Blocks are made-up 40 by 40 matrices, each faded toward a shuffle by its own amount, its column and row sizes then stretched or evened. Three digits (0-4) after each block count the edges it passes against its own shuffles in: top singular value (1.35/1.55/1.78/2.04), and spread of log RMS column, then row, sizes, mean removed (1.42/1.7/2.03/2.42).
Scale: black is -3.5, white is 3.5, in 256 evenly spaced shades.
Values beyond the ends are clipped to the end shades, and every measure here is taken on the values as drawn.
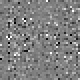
1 3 2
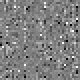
0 3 0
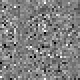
0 2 1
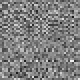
4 0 3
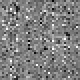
2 3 0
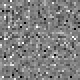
0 0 2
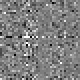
2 3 2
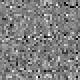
2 1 3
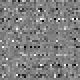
1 1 4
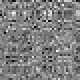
4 1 2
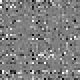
3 2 4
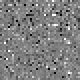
0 1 2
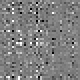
4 4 3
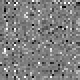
2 2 1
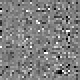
1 4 2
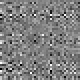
4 3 4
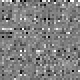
3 1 4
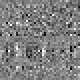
2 3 3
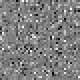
2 1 0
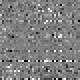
4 0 4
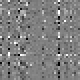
4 4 2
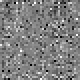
2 0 1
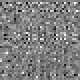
3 0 4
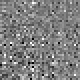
1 2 3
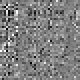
4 4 1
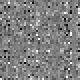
0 4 2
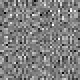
4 1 1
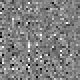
0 3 1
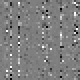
1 4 0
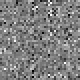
2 1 0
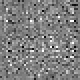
3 1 2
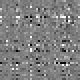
4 3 4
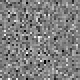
2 3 1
